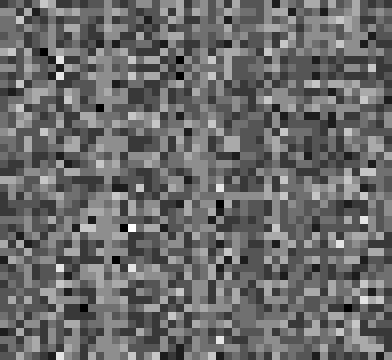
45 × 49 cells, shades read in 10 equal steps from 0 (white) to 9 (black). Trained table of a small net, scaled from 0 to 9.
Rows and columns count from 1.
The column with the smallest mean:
14
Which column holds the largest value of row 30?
3
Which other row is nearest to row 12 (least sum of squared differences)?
22
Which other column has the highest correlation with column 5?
33
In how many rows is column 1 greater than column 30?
19
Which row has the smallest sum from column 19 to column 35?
2
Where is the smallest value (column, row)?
17, 29
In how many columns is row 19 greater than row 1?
19
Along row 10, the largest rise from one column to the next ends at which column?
9
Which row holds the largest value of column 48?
45
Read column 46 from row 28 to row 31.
1 7 3 5
